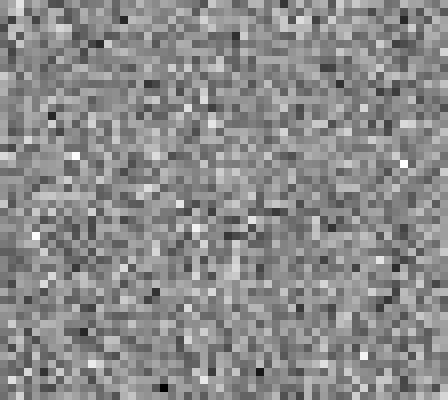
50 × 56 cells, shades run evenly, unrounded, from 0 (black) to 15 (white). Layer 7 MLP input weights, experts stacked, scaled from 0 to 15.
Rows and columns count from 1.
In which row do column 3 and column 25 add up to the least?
17
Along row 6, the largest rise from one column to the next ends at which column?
14
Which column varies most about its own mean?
51
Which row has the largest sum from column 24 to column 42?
36
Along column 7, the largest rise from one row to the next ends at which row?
16
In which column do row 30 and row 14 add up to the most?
46
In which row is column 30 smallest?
5
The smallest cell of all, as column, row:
21, 49
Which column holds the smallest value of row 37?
20
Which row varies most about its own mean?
3
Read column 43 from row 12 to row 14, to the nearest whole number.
8 8 11
